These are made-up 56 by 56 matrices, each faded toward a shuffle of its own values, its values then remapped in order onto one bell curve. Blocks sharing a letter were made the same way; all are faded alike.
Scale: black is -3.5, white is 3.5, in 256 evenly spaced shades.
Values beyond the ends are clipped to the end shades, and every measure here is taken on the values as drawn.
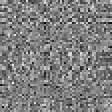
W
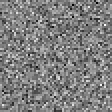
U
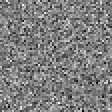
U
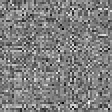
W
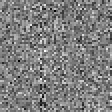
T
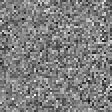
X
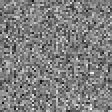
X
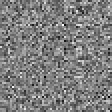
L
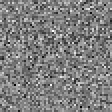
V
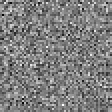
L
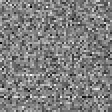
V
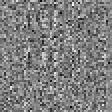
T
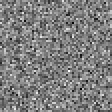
U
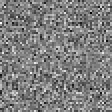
L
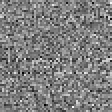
V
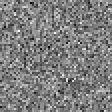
U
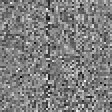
T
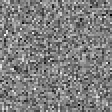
U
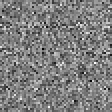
V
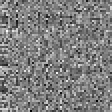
T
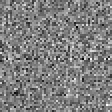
V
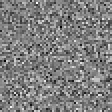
V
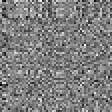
W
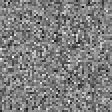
X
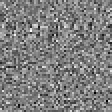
L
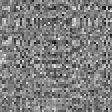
W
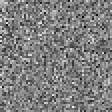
X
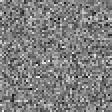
V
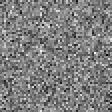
X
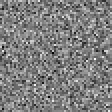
U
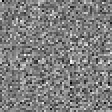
L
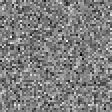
X
